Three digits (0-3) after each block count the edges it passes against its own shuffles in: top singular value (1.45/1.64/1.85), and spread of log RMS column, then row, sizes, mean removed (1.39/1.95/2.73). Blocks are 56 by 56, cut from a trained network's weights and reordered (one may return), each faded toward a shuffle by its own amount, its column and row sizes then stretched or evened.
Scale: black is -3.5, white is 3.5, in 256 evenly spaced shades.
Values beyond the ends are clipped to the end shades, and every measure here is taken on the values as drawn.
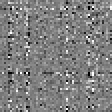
0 3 2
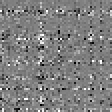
0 3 3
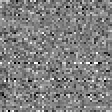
1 0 3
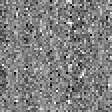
0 2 0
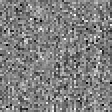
0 1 0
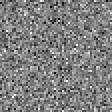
0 0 0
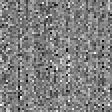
1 2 0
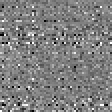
2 1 3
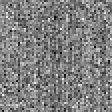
1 0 0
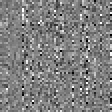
2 3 0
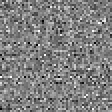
0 0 2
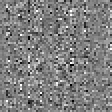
1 3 1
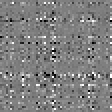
2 3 3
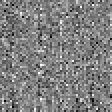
0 2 0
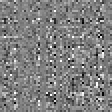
1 3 2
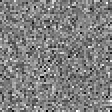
0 1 1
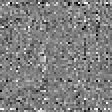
0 2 2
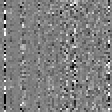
3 3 0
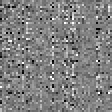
2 3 2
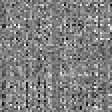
2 2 2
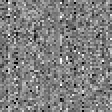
0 2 0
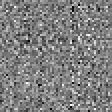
3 2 1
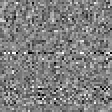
2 1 2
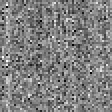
0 2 0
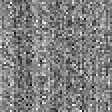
3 1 0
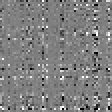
2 3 3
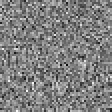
2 0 0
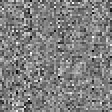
3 2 0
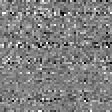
0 1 3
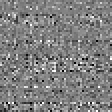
0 2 3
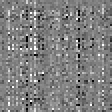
3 3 2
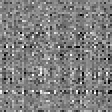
3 1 3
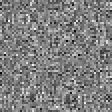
3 1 1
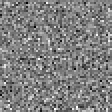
0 0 2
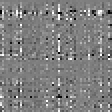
3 3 3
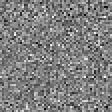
1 0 1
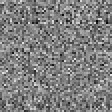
2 0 1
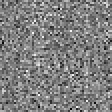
0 1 0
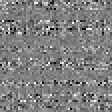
0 0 3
